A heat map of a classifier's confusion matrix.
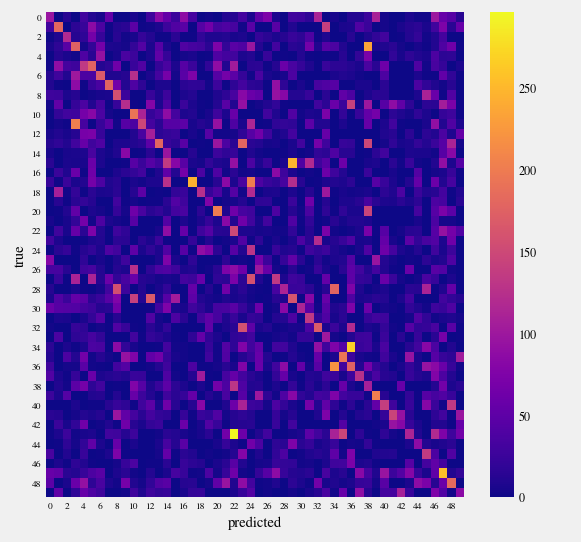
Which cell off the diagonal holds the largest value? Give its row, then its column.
43, 22
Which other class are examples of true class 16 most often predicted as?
27
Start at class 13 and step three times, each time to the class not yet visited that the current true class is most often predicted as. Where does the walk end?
36
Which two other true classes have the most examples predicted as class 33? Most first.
1, 18
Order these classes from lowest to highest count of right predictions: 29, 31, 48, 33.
33, 31, 29, 48
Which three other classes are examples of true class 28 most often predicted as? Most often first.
34, 8, 45
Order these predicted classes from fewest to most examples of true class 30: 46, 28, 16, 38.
16, 46, 38, 28
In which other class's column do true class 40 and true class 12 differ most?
48
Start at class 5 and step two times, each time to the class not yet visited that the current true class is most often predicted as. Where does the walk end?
6
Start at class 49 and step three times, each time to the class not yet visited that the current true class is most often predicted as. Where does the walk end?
8
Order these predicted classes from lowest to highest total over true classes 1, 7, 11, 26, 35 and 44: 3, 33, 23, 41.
41, 23, 33, 3
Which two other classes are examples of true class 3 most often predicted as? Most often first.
38, 24
